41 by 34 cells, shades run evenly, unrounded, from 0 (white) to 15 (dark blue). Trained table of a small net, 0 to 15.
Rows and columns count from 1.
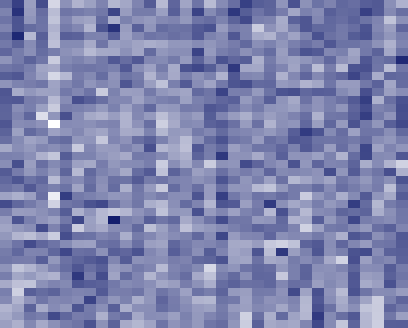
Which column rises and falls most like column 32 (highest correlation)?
21
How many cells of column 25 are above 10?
7
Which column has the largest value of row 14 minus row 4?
22
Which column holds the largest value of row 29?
4
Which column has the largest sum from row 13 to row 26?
19
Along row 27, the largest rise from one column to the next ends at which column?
24
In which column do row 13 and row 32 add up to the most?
31
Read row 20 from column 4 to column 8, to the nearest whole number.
5 4 11 8 8
